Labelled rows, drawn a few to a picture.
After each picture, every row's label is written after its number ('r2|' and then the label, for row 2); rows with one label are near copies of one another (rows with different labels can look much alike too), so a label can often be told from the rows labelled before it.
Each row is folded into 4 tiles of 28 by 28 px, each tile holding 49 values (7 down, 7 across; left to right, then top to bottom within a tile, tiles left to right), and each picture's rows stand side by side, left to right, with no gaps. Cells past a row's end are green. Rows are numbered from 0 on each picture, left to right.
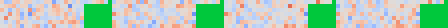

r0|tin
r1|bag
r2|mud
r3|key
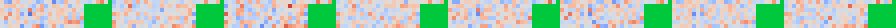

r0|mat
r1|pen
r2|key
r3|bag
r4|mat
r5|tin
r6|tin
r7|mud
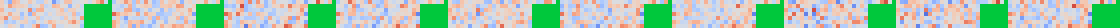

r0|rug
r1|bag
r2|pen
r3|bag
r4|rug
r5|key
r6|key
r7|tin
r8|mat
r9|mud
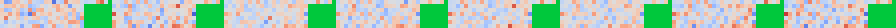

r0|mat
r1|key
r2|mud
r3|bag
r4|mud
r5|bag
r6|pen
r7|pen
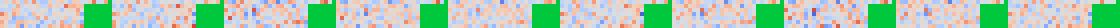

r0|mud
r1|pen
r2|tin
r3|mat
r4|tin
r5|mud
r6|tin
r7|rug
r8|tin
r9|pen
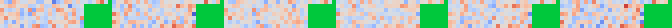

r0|rug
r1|mud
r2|rug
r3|bag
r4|mud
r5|pen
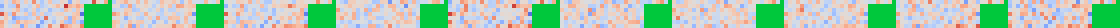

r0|mud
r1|bag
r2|key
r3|rug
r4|mud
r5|rug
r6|rug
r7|bag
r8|bag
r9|bag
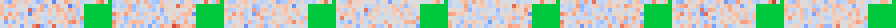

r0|rug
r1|key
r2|mat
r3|rug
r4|pen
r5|pen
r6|mat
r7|rug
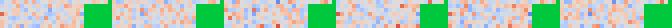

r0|bag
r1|tin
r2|rug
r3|mud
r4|pen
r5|mat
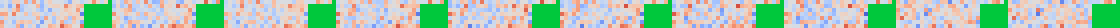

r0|pen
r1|key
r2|pen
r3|key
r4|pen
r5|pen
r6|key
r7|mud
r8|rug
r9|rug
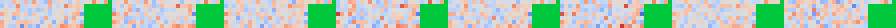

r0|key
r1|mud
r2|key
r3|mud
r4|bag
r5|key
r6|pen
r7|tin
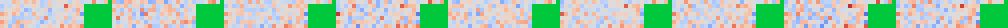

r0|mud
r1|tin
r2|key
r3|mud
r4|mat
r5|mud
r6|mud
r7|mud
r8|pen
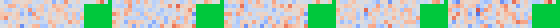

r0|mat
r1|pen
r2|pen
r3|rug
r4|mat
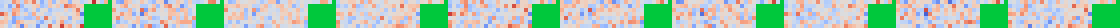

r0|mud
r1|rug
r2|rug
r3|pen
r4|pen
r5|tin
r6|mat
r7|mud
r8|tin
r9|pen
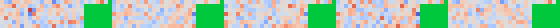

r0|tin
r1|bag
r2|key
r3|bag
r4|tin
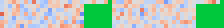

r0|bag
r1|tin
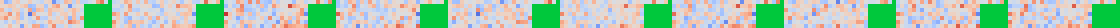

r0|mat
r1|mud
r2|key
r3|pen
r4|mat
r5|key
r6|key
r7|rug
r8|mud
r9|key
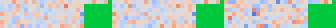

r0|mud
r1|mud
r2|mat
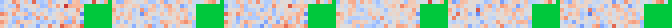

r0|mud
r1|rug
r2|key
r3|mud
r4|tin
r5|rug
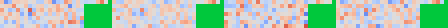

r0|tin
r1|tin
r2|pen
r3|mat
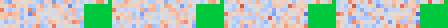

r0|rug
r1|rug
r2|bag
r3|mud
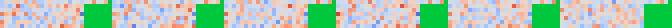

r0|pen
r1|pen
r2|key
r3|mud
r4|key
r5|rug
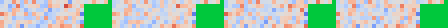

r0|bag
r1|mud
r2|pen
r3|pen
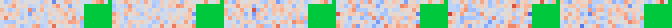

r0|rug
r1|mud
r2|tin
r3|bag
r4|mud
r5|mat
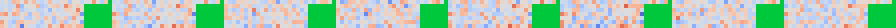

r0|pen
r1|mud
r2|rug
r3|rug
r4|bag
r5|key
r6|rug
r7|key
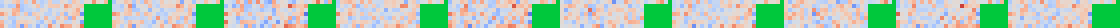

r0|pen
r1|bag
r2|key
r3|bag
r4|bag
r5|mat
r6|pen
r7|mat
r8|key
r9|bag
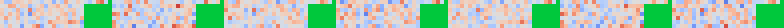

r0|mat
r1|pen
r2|rug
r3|mat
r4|tin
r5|pen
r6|rug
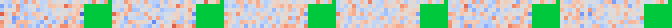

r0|key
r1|mud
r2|pen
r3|bag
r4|bag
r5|tin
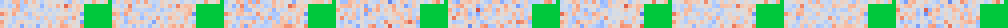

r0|pen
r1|pen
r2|bag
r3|rug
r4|tin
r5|mud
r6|mud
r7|bag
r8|rug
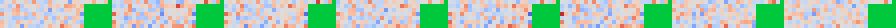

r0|bag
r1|key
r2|mud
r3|bag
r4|pen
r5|key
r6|rug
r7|rug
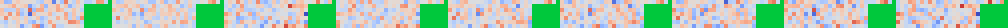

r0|mat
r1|tin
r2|mud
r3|bag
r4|rug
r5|rug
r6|rug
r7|tin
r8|mud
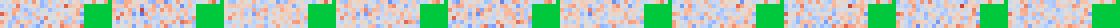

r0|mud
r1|tin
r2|mat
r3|tin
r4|rug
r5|tin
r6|bag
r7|key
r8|pen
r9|bag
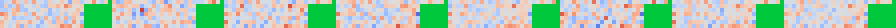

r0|bag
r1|tin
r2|pen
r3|bag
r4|key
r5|mud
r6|key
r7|pen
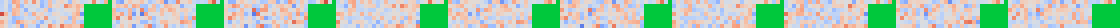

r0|mud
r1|mat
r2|mat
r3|pen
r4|tin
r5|rug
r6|key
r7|bag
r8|tin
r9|tin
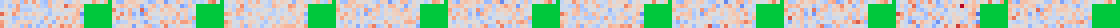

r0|key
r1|tin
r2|bag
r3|rug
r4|tin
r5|bag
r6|rug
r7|tin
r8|mud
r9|tin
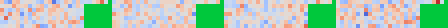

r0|tin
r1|bag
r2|pen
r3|mat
